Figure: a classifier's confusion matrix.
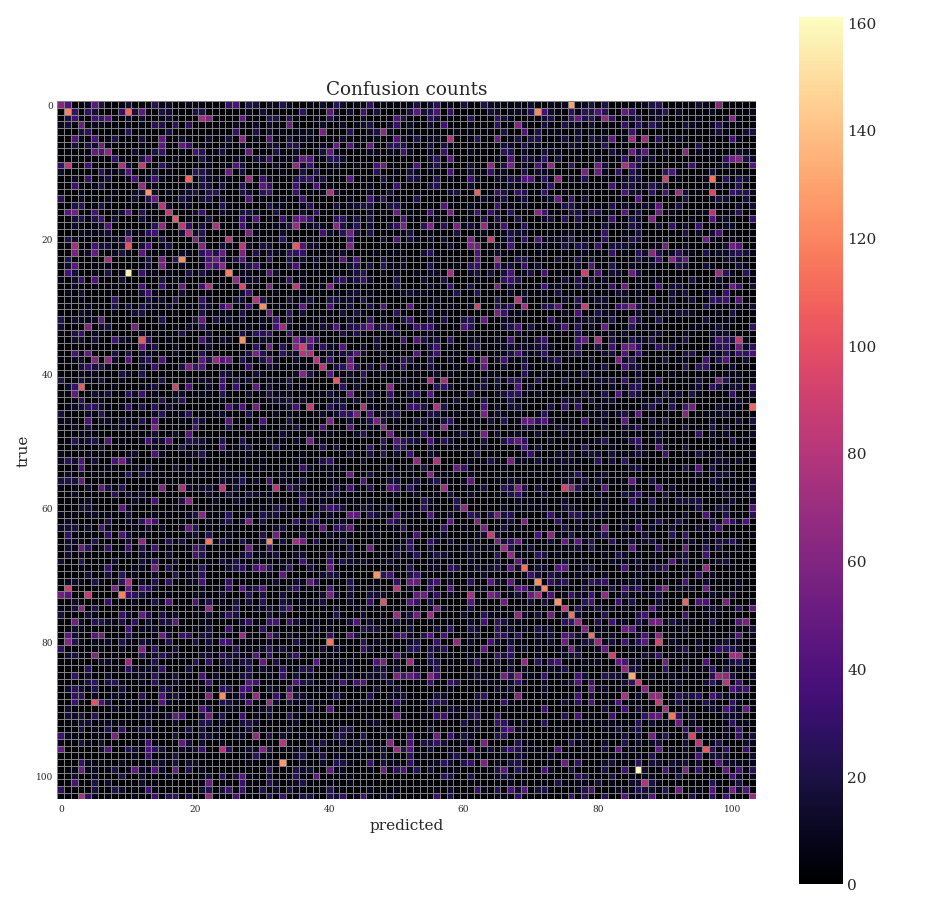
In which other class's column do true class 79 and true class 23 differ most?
18
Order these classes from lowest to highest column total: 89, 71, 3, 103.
103, 71, 3, 89
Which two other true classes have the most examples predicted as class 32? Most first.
57, 64
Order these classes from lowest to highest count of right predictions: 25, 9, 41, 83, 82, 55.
83, 55, 9, 82, 41, 25
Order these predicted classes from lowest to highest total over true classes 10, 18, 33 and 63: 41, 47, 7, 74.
74, 47, 7, 41
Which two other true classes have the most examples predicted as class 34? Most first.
88, 3
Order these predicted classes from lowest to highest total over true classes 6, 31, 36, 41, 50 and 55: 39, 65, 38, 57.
38, 39, 65, 57
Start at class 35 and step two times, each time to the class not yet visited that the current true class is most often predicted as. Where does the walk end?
22
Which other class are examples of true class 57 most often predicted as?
75
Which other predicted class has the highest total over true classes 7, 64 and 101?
87
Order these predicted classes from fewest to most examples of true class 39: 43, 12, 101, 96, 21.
101, 12, 96, 21, 43
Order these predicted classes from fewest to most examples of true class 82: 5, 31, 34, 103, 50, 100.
103, 34, 31, 50, 5, 100
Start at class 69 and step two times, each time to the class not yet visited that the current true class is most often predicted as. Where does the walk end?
24
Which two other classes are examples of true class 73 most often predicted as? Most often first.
9, 4
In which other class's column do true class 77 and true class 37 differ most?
36
